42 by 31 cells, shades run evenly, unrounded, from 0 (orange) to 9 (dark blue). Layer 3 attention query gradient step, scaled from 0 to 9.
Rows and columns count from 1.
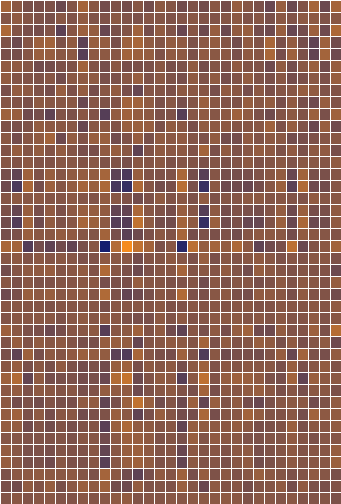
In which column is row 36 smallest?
12
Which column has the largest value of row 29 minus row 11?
13
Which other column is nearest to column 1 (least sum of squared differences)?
22
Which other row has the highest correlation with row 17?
40
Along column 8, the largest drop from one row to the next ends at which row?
6
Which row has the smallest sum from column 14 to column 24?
32
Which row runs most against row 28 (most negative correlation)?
23
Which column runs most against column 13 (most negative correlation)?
24
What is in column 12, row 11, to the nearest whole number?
4
